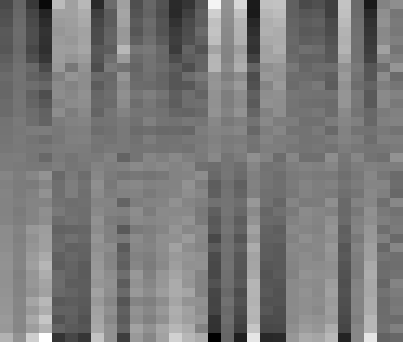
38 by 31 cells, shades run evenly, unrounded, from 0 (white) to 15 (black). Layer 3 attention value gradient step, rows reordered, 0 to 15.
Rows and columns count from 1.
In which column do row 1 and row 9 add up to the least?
17
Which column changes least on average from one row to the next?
2
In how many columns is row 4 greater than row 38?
19
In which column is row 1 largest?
4
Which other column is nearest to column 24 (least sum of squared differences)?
25
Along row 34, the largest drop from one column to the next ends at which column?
20
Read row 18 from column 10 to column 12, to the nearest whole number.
9 8 7
